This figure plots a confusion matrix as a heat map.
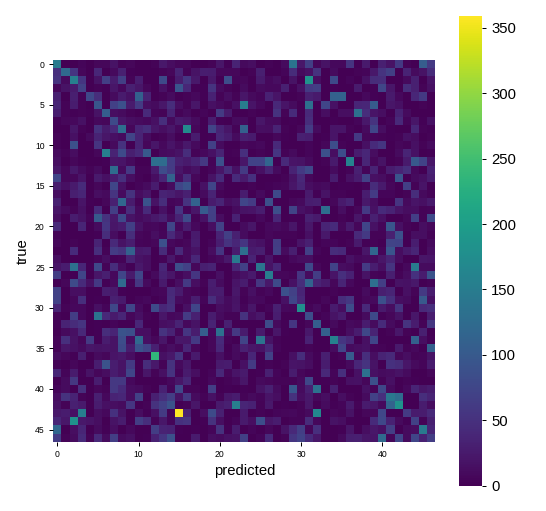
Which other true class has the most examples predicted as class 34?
4
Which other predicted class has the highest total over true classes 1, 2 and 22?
31
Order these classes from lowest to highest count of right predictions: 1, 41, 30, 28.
28, 1, 41, 30
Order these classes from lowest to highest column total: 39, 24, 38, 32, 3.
24, 32, 3, 38, 39
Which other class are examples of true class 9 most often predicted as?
37
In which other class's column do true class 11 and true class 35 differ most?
6
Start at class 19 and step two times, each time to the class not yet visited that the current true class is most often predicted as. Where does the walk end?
23
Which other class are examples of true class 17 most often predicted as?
8
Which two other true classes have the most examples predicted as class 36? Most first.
12, 30
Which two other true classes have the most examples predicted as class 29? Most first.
0, 40
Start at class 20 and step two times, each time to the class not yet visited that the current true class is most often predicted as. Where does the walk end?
42
